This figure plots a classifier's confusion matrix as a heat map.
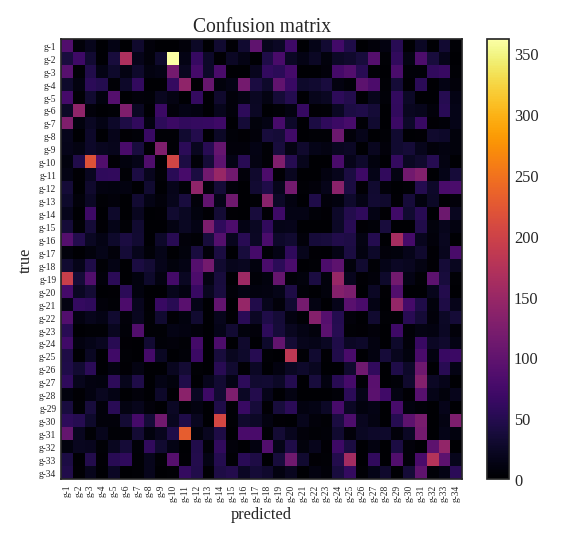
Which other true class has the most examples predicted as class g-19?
g-10
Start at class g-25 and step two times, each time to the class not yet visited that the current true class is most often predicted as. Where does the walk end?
g-24
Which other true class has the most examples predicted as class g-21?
g-6
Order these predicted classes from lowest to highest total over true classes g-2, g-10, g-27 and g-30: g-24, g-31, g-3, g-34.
g-34, g-24, g-3, g-31
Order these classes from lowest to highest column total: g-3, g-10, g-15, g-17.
g-15, g-17, g-3, g-10
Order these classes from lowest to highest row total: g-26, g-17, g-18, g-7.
g-17, g-26, g-18, g-7
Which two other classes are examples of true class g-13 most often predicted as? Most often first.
g-18, g-15
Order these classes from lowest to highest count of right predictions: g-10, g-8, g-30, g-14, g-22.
g-14, g-8, g-30, g-22, g-10
